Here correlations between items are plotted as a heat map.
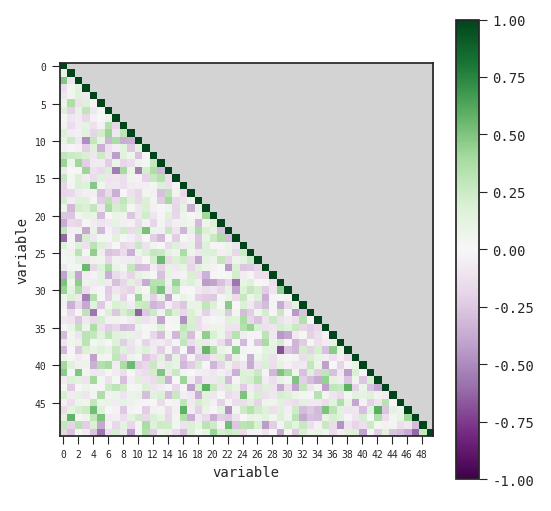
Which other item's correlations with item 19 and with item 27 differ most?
48
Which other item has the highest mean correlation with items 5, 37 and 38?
43
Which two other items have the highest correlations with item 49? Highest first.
20, 11
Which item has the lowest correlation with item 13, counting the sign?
34
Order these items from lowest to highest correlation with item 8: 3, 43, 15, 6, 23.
15, 23, 3, 43, 6
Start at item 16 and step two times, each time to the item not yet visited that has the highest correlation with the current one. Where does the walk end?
42
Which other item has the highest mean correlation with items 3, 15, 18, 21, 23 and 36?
27
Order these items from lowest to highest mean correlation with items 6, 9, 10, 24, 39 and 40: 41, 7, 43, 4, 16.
16, 4, 43, 41, 7
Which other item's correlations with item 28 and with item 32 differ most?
19
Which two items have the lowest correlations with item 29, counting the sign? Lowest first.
38, 23
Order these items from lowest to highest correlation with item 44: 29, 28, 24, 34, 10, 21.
28, 21, 10, 29, 34, 24
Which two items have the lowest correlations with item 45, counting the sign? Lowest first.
39, 49
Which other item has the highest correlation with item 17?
14
